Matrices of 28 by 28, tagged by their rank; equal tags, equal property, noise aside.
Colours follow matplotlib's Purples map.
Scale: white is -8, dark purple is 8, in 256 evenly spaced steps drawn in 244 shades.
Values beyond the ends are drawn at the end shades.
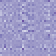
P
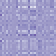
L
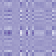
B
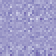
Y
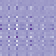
B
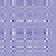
B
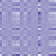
B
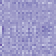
P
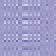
B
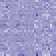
Y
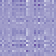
L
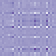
B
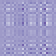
B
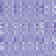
L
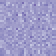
Y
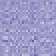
Y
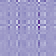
B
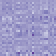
P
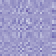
P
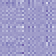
L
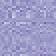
P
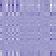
B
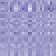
L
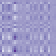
B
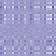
B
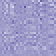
Y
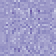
Y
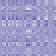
L
